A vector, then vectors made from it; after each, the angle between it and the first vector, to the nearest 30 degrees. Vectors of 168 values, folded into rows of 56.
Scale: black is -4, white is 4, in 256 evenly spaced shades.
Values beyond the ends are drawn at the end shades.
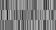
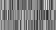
150 degrees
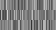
150 degrees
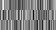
120 degrees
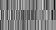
60 degrees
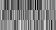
120 degrees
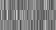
150 degrees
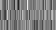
120 degrees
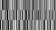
60 degrees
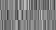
60 degrees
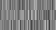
120 degrees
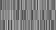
90 degrees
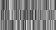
60 degrees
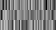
60 degrees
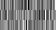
120 degrees
